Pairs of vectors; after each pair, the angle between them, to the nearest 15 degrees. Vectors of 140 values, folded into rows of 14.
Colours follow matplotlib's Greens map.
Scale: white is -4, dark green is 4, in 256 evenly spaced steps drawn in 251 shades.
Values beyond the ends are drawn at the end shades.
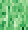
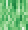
105 degrees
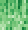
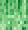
15 degrees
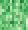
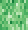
45 degrees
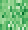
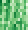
90 degrees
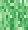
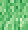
120 degrees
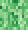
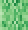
90 degrees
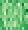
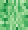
105 degrees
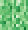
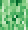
135 degrees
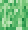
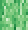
75 degrees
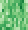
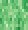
120 degrees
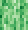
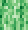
15 degrees
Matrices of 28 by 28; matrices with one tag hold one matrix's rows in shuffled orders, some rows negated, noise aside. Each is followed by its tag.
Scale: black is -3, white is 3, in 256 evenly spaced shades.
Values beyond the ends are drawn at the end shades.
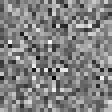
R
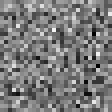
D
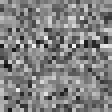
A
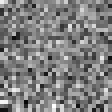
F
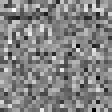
D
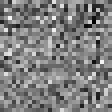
D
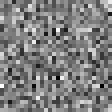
R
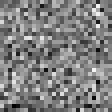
D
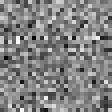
A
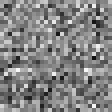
D
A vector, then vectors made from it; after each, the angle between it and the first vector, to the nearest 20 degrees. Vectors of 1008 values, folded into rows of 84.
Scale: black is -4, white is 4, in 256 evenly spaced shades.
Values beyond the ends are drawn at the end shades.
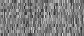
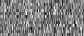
140 degrees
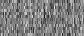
160 degrees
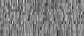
100 degrees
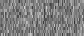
140 degrees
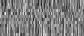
100 degrees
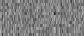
60 degrees
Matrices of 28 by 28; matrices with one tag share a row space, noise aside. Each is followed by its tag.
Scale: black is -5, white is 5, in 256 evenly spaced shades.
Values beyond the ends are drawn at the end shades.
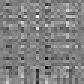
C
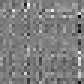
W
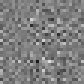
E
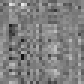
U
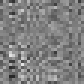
U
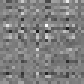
C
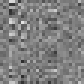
U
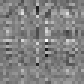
C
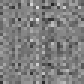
E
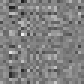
U
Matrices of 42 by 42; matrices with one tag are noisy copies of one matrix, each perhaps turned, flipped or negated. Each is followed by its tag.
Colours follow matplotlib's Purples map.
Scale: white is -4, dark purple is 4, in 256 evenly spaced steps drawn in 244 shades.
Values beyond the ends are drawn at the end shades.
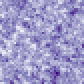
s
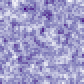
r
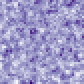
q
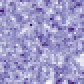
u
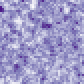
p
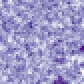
u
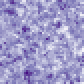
s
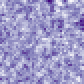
u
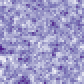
u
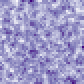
q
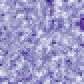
u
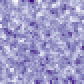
q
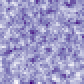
q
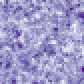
r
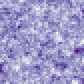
p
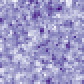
r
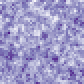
s
